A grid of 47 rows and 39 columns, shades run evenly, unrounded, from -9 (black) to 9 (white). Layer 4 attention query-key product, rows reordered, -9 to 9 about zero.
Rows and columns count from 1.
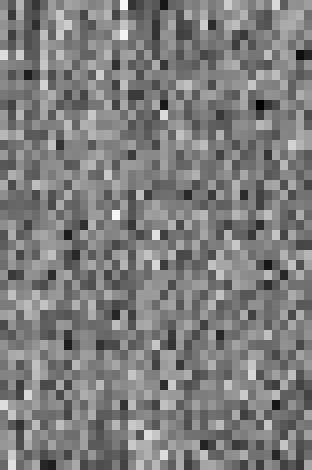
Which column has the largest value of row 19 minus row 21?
5
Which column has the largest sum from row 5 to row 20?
6
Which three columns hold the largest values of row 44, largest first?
19, 20, 4
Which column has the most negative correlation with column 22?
23
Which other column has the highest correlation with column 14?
3
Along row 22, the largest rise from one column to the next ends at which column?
15
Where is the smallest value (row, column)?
11, 33
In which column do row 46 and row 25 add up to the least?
38
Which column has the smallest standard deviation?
25
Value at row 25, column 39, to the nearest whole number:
-4
